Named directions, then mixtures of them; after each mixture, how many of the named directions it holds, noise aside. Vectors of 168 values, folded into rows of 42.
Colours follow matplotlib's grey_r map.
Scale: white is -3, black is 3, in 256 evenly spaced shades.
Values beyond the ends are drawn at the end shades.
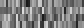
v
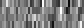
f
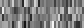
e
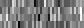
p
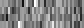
two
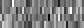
four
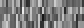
one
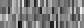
three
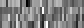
one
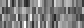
three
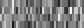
four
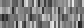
four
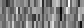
one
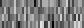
four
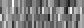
four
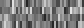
three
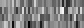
three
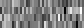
three
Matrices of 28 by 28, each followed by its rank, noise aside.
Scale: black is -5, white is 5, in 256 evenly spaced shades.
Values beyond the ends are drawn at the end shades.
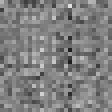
three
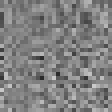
four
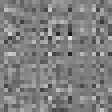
three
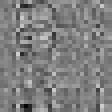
three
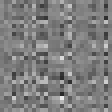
two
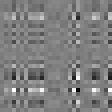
one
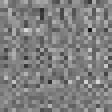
four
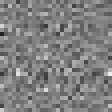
four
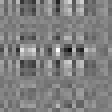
one
